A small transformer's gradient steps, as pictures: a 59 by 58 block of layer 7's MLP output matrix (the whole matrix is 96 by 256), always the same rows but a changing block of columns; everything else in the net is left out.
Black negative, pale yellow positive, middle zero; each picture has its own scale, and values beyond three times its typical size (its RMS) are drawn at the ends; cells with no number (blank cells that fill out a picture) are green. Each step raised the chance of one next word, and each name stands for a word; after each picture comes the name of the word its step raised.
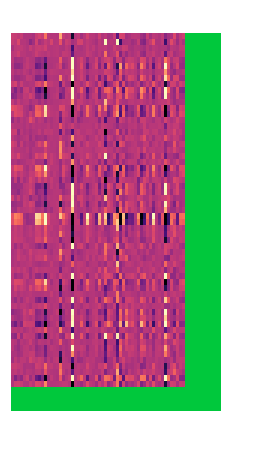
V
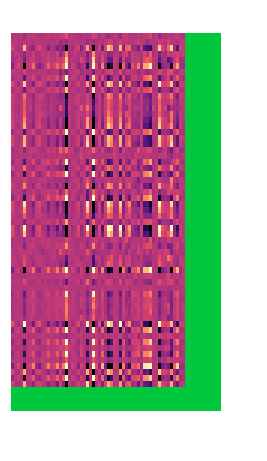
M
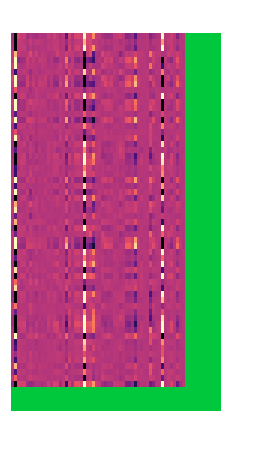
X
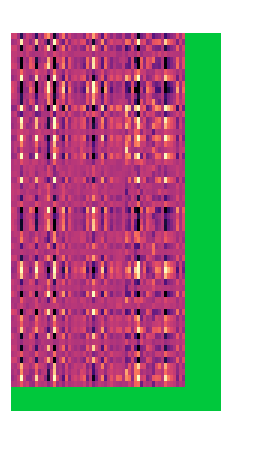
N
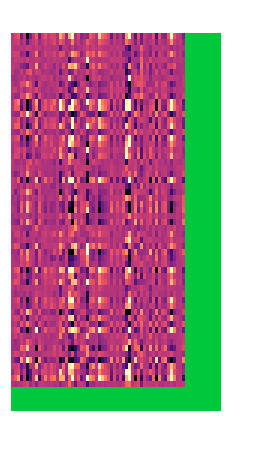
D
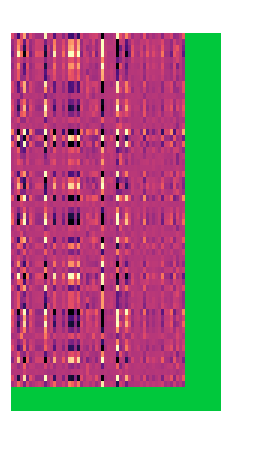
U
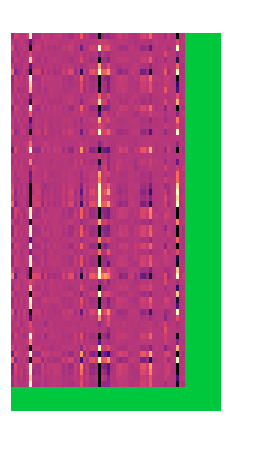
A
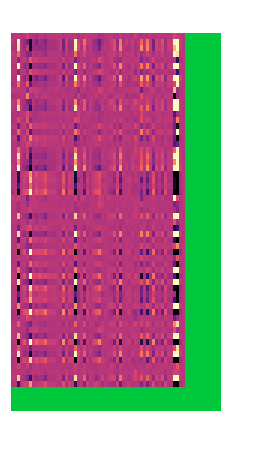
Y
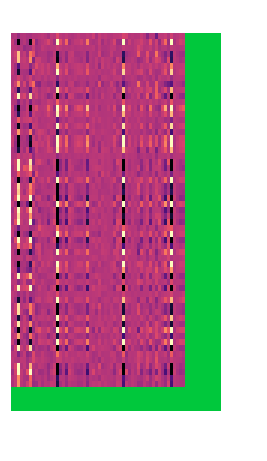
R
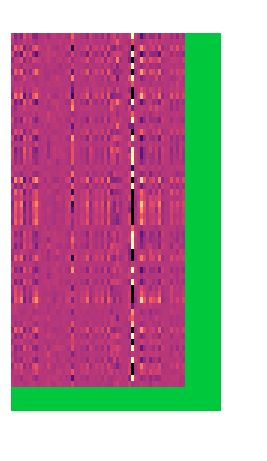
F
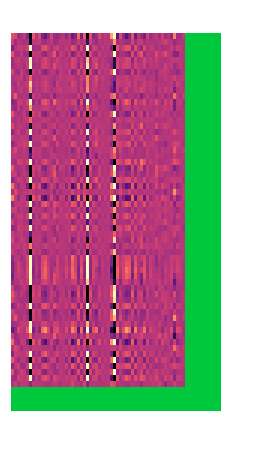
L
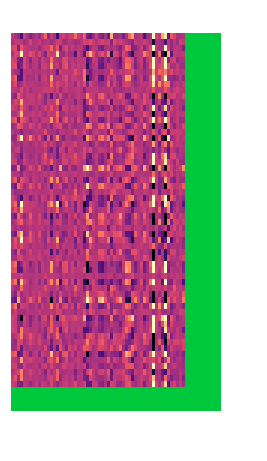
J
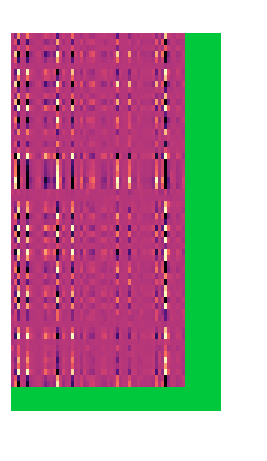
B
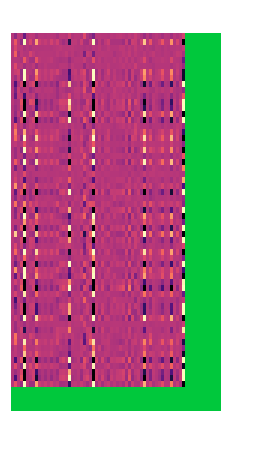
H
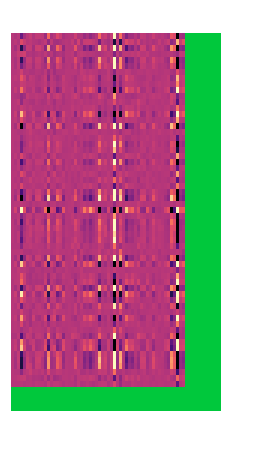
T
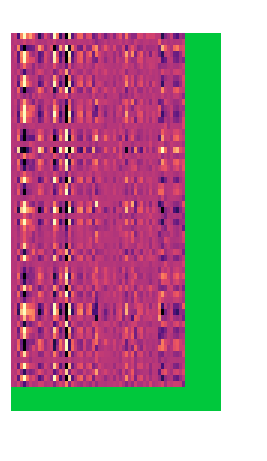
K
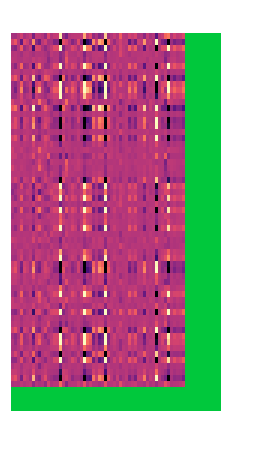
N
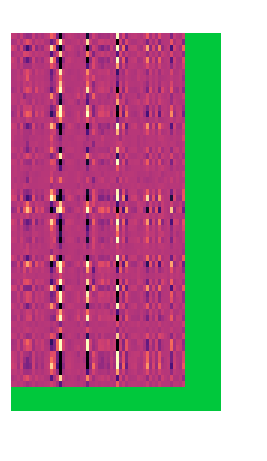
T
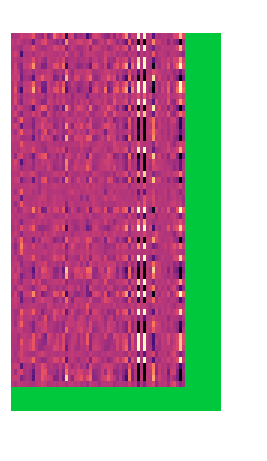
N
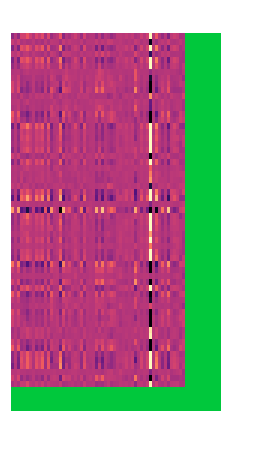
T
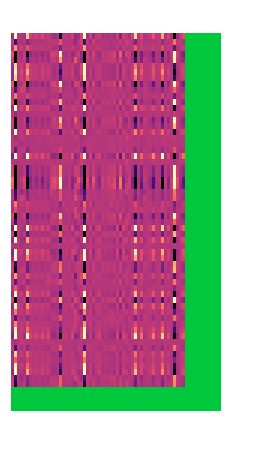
B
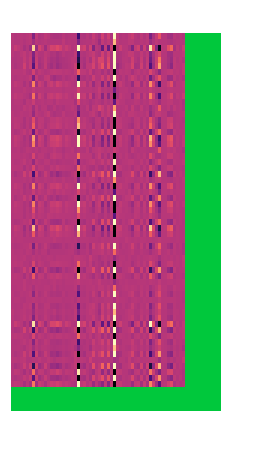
M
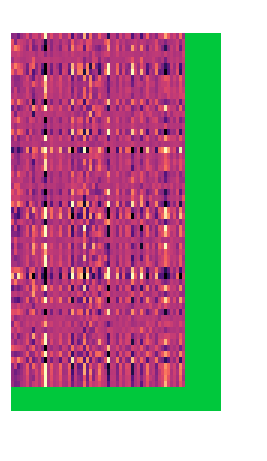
A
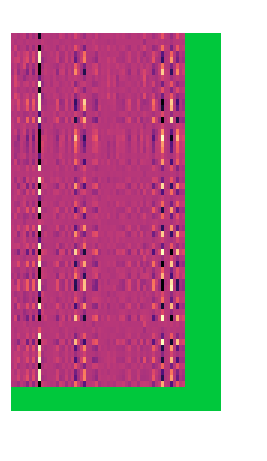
H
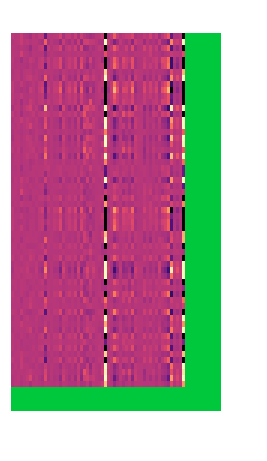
N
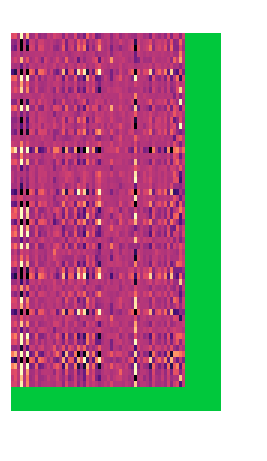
A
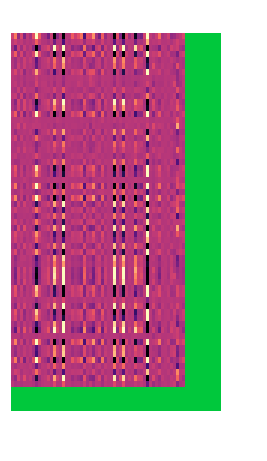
L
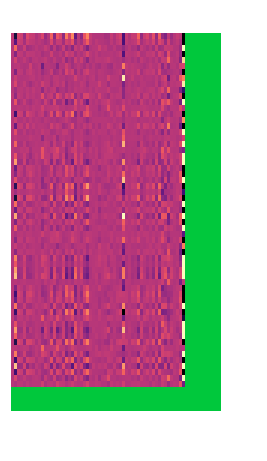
L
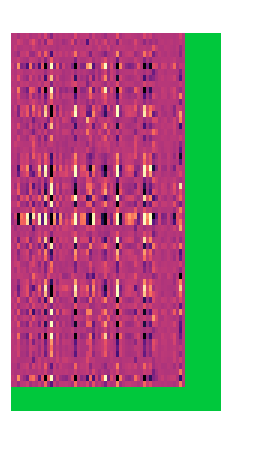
V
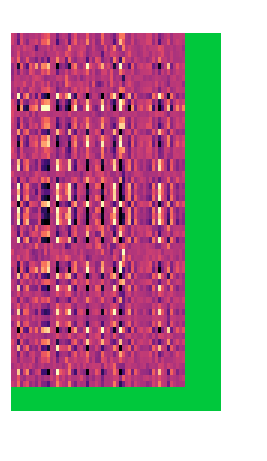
R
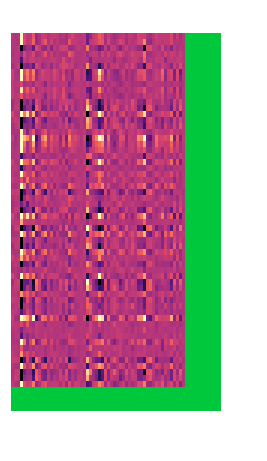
H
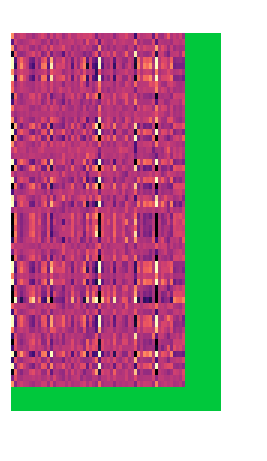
J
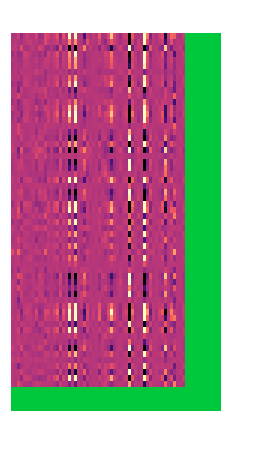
K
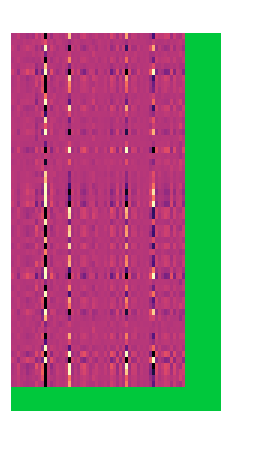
A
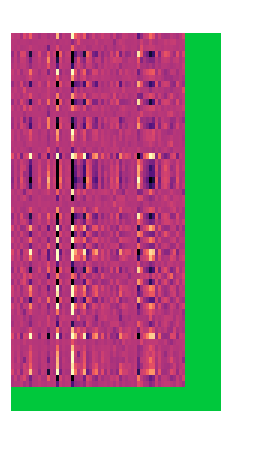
B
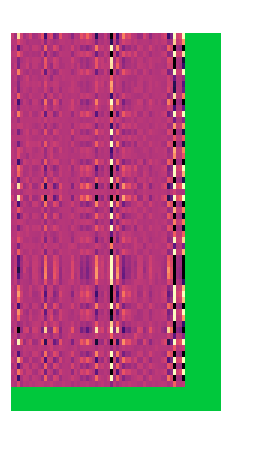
L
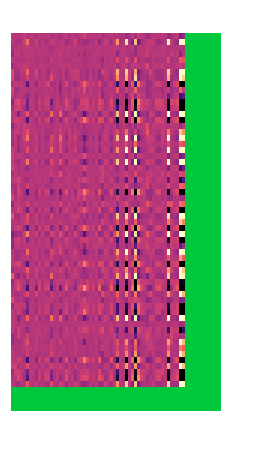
H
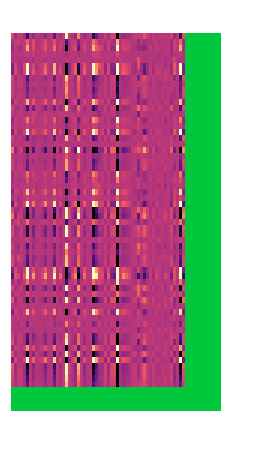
A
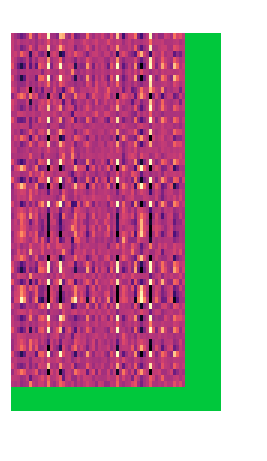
J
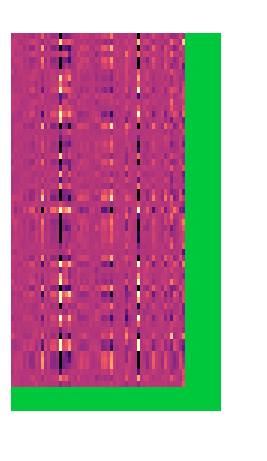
T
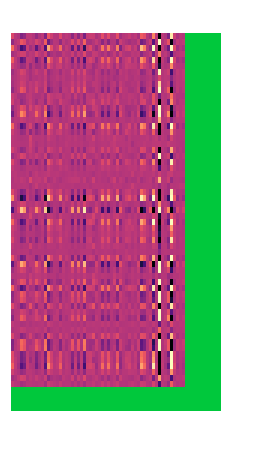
T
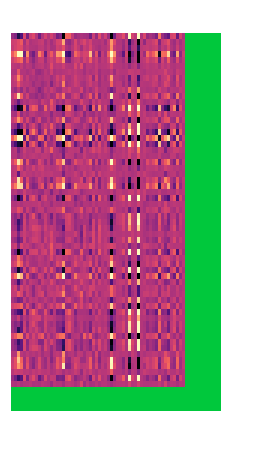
U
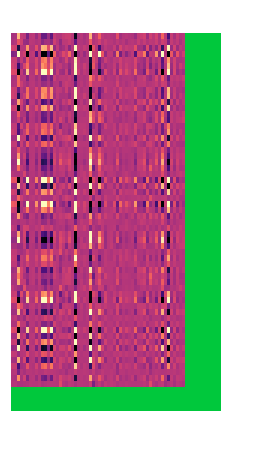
F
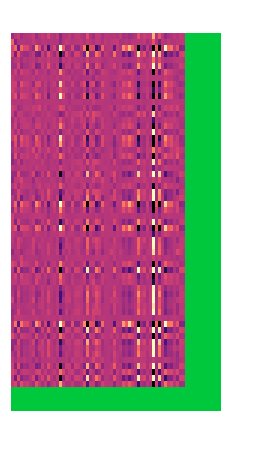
M
